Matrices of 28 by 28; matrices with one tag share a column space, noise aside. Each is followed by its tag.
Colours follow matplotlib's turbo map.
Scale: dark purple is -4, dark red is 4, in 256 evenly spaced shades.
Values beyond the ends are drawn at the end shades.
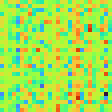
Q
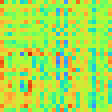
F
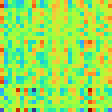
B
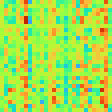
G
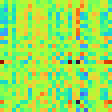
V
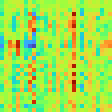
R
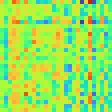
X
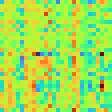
F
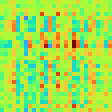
R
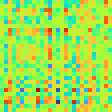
G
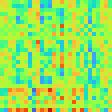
B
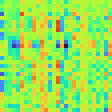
R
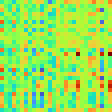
F
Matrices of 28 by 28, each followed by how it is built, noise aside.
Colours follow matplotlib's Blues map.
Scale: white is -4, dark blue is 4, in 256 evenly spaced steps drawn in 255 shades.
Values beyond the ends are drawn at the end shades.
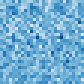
repeating columns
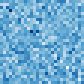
diagonal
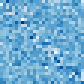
banded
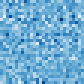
uneven rows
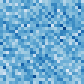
Toeplitz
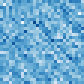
Toeplitz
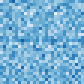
repeating columns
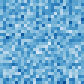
repeating columns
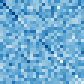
diagonal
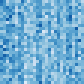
blocks
